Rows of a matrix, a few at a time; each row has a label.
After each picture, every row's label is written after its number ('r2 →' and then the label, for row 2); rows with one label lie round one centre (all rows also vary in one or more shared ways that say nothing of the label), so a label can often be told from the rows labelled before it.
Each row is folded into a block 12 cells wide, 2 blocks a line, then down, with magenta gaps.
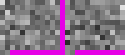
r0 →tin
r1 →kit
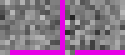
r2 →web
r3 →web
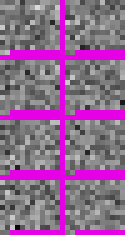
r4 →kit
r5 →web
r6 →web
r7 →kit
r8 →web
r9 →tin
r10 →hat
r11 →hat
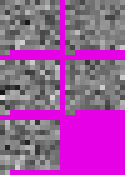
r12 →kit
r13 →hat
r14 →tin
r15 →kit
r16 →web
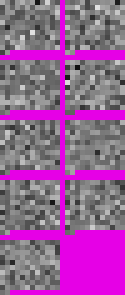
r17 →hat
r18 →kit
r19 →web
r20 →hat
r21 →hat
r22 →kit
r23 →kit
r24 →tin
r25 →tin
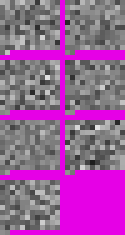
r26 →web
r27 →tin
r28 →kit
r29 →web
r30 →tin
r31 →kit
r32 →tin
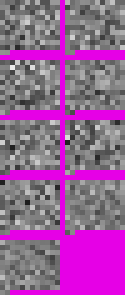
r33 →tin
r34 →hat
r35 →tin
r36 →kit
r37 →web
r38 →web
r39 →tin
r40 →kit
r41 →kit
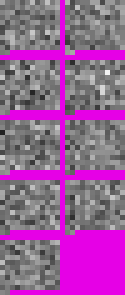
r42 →hat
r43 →hat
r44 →kit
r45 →tin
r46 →kit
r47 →hat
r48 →hat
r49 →web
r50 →kit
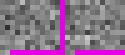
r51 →web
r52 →web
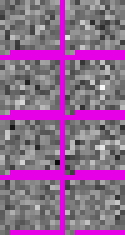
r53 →kit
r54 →tin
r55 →web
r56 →hat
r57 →tin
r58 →hat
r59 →hat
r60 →web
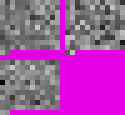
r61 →hat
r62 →tin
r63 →tin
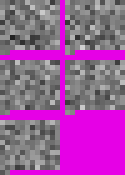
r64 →tin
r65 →hat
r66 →tin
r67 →kit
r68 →hat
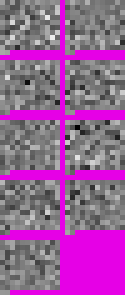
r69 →web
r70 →web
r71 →kit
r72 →tin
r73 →hat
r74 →hat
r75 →hat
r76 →web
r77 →web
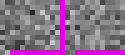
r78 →tin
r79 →hat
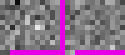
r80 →hat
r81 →web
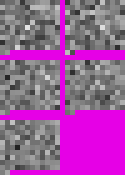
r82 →kit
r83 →kit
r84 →web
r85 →kit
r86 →kit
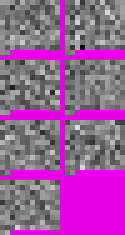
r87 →web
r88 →web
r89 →tin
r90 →web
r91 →kit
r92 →web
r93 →tin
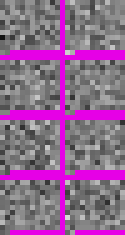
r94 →hat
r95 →web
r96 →hat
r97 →web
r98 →hat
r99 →web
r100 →web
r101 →tin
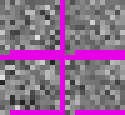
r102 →kit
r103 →tin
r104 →tin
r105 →kit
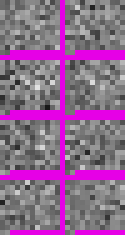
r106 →hat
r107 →web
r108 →hat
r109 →hat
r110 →web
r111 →tin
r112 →tin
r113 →kit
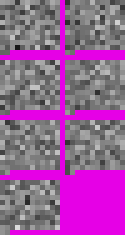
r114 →hat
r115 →tin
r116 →kit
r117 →kit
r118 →tin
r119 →tin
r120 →kit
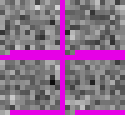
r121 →kit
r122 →hat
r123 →kit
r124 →web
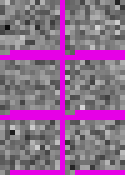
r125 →web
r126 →hat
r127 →tin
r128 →kit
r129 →hat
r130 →tin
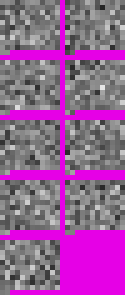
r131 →web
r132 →tin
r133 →web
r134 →kit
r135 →web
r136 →tin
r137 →tin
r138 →tin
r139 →hat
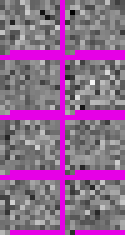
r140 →hat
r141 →web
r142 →web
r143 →web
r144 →web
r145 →hat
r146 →web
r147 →kit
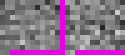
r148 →web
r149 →web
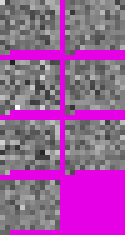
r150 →hat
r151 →hat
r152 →tin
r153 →tin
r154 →kit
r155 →hat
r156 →tin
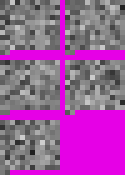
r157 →web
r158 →tin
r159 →kit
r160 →hat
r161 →web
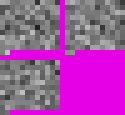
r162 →web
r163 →web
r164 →kit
